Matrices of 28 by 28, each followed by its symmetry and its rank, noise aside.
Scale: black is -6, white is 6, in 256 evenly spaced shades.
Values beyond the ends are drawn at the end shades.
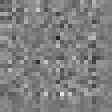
no symmetry, rank four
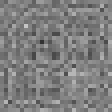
symmetric, rank four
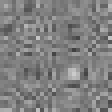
symmetric, rank three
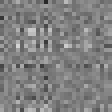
no symmetry, rank three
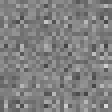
symmetric, rank four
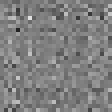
antisymmetric, rank four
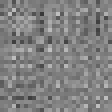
symmetric, rank three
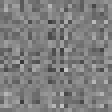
no symmetry, rank three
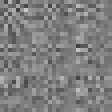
no symmetry, rank four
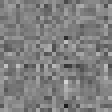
no symmetry, rank three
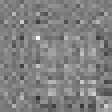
symmetric, rank three
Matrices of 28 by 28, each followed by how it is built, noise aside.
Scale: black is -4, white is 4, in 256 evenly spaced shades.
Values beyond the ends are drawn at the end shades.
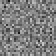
blocks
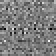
uneven rows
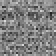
blocks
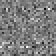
uneven rows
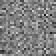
low rank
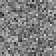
repeating rows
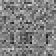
blocks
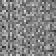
repeating rows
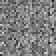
repeating rows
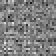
blocks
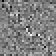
banded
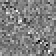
banded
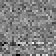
uneven rows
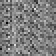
repeating rows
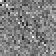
banded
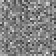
repeating rows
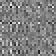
low rank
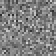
noise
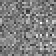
blocks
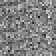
repeating rows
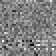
uneven rows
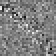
banded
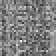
blocks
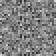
repeating rows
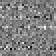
uneven rows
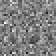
low rank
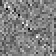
banded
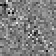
banded
